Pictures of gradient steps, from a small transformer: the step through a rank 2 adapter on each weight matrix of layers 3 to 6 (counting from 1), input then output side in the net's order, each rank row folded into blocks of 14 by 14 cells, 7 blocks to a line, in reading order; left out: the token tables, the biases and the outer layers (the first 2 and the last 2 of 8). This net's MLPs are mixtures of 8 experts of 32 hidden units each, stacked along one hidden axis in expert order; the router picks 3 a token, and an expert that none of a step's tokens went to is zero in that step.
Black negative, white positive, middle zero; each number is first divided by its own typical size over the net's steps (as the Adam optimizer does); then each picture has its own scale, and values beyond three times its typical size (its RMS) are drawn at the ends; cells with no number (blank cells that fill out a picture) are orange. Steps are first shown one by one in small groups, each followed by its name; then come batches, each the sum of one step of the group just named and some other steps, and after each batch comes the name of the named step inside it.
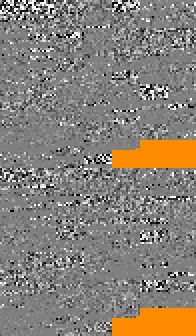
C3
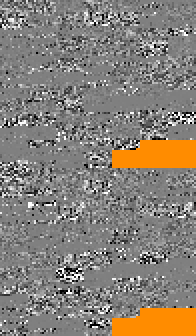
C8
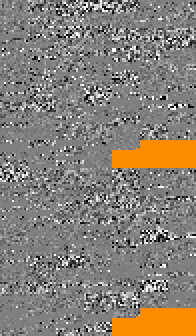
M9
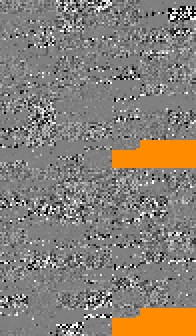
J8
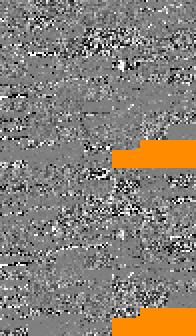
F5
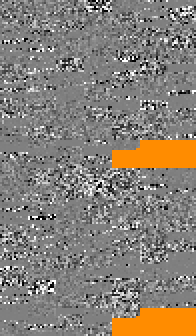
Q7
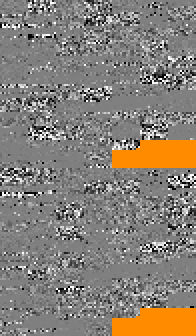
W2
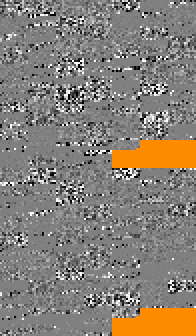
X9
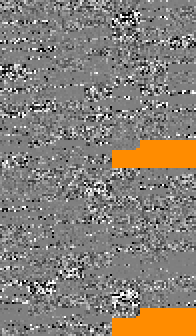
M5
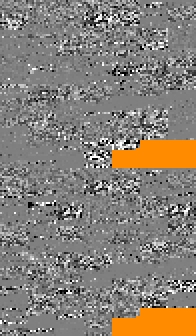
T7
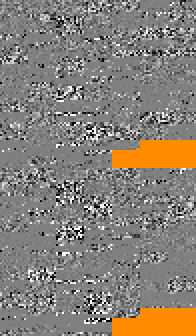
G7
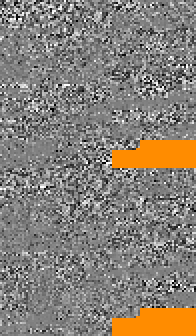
C3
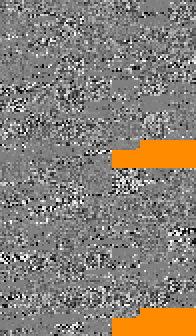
X9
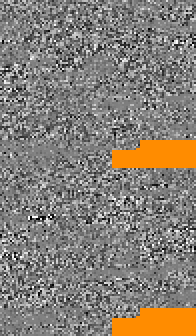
Q7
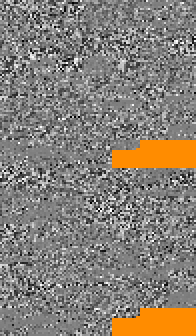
F5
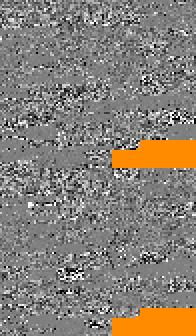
C8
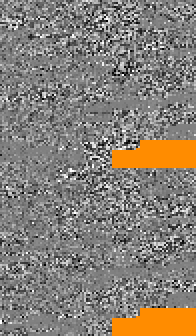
T7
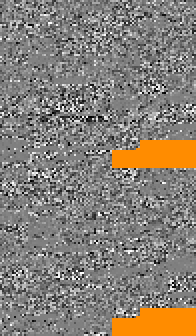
X9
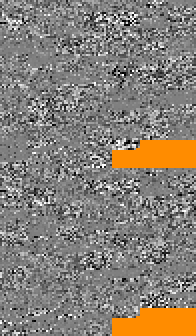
T7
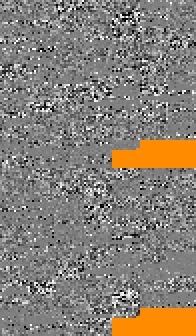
M5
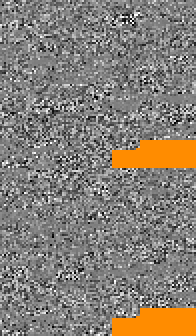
M5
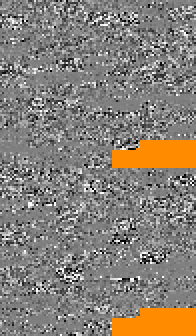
C8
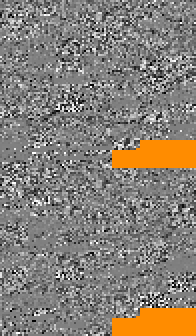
X9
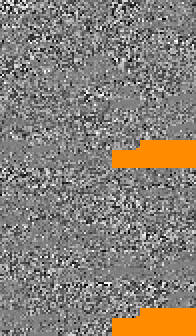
W2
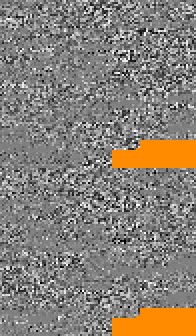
Q7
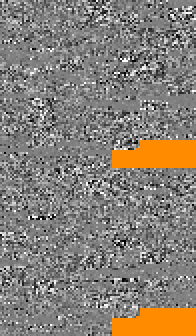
Q7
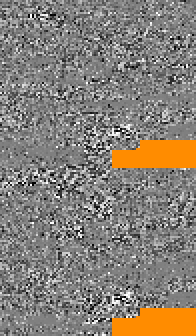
G7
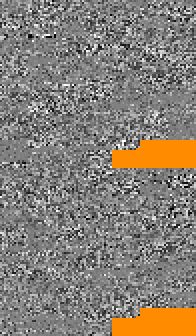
W2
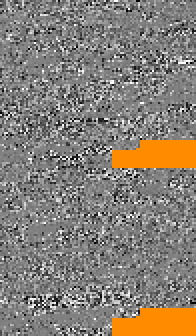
X9
